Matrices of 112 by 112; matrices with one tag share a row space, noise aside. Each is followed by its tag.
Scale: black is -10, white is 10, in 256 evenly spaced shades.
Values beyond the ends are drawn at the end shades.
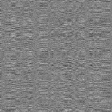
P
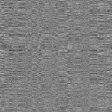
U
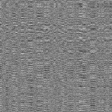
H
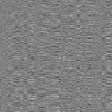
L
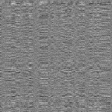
P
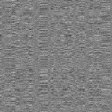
P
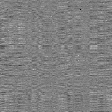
U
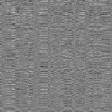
P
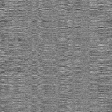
U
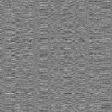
P
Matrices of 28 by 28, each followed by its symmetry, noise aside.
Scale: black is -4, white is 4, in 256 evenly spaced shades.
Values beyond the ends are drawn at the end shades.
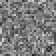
symmetric.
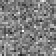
no symmetry.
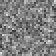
same after a half turn.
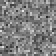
symmetric.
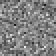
same after a half turn.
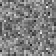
mirrored top to bottom.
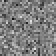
no symmetry.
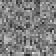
mirrored left to right.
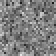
symmetric across the other diagonal.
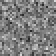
no symmetry.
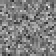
same after a half turn.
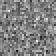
symmetric across the other diagonal.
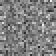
mirrored top to bottom.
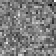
symmetric across the other diagonal.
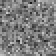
same after a half turn.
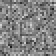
symmetric across the other diagonal.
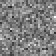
same after a half turn.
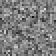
no symmetry.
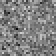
no symmetry.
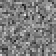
symmetric across the other diagonal.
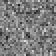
no symmetry.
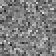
no symmetry.
